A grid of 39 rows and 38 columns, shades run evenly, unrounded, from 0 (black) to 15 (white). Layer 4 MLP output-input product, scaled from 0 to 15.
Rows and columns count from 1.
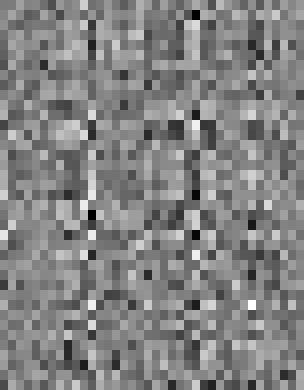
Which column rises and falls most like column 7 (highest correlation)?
9
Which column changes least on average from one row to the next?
14
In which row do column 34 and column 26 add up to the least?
39
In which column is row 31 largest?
32
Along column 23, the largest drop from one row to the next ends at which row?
13
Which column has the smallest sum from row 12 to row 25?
25
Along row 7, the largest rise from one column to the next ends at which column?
7
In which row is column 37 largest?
31
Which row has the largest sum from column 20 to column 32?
12
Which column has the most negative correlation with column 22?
10
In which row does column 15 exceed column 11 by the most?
38
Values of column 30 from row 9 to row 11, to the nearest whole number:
10 6 7
